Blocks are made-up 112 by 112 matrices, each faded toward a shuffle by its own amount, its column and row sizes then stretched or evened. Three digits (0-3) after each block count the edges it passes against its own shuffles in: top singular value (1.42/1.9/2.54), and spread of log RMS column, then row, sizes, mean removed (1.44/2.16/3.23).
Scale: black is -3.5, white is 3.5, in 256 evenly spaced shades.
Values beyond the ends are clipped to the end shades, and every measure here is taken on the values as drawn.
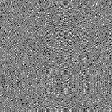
3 1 0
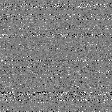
0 0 3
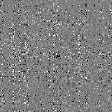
2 2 2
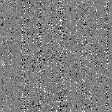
0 3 1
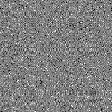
3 0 0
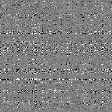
3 2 3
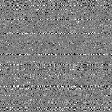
3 0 3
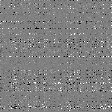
2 2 3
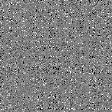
0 2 2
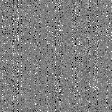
1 3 0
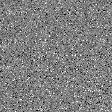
1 0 1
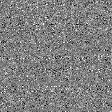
0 0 2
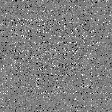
0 1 2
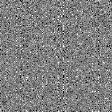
2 2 1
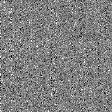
1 2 0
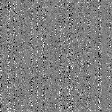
0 3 0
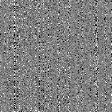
2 3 0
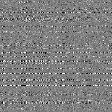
3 1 3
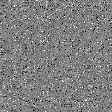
2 0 1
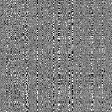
3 3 1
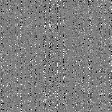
0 3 1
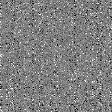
2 2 1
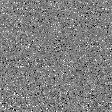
0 0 2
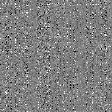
1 3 1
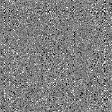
2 2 1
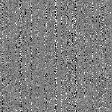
1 3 0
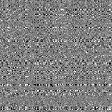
3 1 3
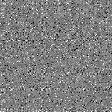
2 0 1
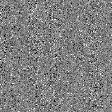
1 2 0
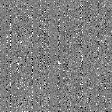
1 3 1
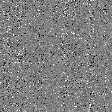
1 2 1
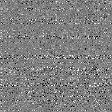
1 1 3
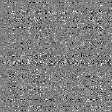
0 2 3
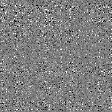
0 2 2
